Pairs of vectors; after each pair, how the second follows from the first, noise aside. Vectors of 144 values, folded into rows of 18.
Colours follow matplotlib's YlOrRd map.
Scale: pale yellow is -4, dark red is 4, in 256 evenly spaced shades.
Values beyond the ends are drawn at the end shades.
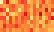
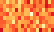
wrapped around.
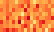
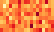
wrapped around.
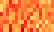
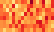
reversed.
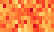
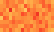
wrapped around, shrunk.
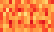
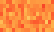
reversed, shrunk.
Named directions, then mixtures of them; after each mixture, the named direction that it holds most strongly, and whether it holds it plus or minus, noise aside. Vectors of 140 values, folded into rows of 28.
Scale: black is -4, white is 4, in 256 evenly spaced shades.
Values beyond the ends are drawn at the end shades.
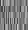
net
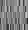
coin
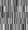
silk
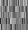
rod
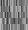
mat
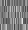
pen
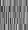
net, plus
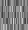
pen, plus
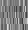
coin, minus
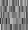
rod, plus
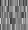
rod, minus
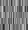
silk, minus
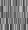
silk, plus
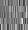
pen, plus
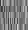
net, plus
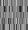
silk, minus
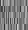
net, plus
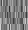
mat, plus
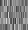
pen, minus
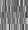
coin, minus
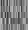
mat, plus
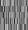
net, plus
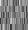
rod, plus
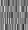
net, minus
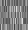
pen, plus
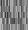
mat, plus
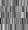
rod, plus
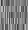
net, minus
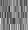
mat, plus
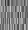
net, minus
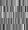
silk, minus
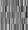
coin, minus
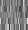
coin, minus
